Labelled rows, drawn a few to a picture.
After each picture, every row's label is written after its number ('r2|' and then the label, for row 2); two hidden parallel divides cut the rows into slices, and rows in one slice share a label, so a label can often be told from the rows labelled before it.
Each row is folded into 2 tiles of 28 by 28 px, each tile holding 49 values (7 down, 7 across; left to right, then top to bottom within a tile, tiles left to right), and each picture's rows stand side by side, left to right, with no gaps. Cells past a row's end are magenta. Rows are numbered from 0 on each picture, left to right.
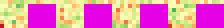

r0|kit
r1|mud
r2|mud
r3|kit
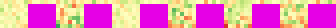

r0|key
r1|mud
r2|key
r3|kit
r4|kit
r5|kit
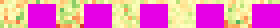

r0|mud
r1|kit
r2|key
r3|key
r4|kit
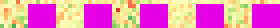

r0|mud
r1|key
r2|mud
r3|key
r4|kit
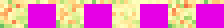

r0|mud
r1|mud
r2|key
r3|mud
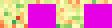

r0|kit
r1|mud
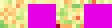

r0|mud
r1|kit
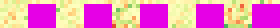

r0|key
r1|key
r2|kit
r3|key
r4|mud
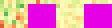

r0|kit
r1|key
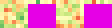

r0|mud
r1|kit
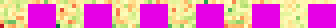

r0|kit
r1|mud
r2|mud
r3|mud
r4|kit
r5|key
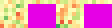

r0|kit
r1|mud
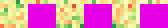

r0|kit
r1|mud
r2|mud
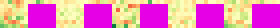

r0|mud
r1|key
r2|mud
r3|key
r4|mud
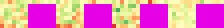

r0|kit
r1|kit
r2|kit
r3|key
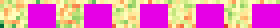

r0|mud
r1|mud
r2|kit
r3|kit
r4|kit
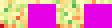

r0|kit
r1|kit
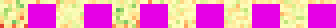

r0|kit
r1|key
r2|kit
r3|key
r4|key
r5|key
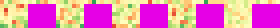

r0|mud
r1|mud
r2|kit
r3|mud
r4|key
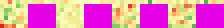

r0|kit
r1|key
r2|mud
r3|mud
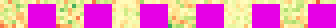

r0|kit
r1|kit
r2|key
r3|mud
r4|key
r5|kit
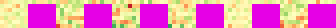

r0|key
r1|kit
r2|mud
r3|mud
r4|key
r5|kit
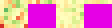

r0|kit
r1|key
